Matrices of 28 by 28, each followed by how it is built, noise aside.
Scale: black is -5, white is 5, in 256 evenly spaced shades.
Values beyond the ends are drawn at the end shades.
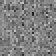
uneven columns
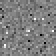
sparse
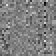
uneven columns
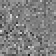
lower triangular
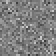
banded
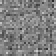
blocks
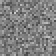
noise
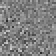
lower triangular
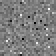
sparse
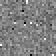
sparse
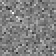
diagonal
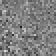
lower triangular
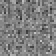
blocks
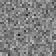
noise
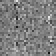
uneven columns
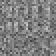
blocks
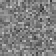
noise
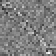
banded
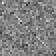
diagonal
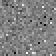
sparse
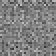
repeating columns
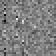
uneven columns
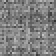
blocks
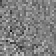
lower triangular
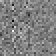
uneven columns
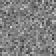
noise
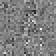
uneven columns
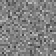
noise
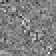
banded
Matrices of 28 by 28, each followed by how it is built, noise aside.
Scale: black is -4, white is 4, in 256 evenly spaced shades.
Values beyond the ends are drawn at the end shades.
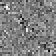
banded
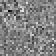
block diagonal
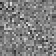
banded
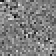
block diagonal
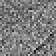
Hankel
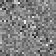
block diagonal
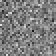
noise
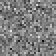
noise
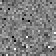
sparse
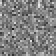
noise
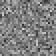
noise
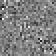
block diagonal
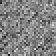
Hankel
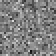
noise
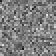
noise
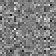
low rank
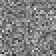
noise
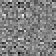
low rank
